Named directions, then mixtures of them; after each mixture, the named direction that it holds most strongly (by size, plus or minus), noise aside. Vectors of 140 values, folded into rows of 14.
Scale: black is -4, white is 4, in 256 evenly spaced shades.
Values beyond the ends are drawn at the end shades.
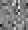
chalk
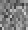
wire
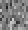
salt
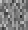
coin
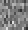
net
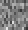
net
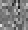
chalk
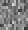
net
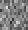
salt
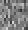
net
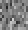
salt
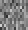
coin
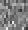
net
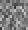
wire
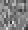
net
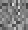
chalk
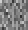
coin
